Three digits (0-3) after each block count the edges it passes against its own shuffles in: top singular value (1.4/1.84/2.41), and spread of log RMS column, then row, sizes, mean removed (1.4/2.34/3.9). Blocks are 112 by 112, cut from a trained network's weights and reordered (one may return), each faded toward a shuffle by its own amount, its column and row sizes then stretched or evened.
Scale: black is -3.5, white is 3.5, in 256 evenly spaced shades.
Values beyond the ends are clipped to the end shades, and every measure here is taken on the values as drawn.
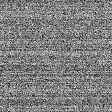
2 1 0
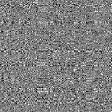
3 1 2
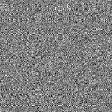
3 1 2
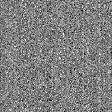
1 1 0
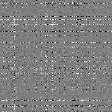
1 2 3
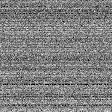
3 0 2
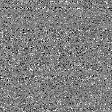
0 0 2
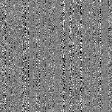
0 3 0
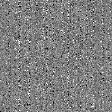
0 2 0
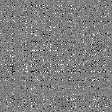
0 2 2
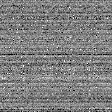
3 1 2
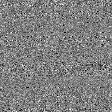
0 0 2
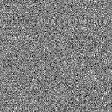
3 1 0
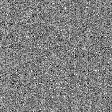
1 0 1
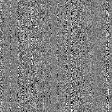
0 3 0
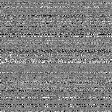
2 1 3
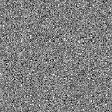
2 1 1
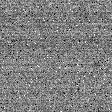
1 0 0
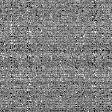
2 2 1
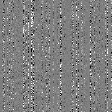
1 3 0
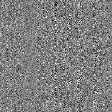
2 2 0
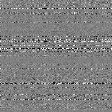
1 1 3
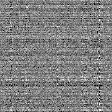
3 2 1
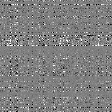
1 2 3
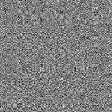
3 1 1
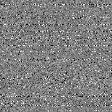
2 0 2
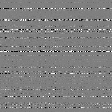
3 1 3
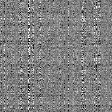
2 3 0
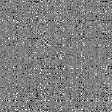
1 2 2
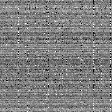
3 2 1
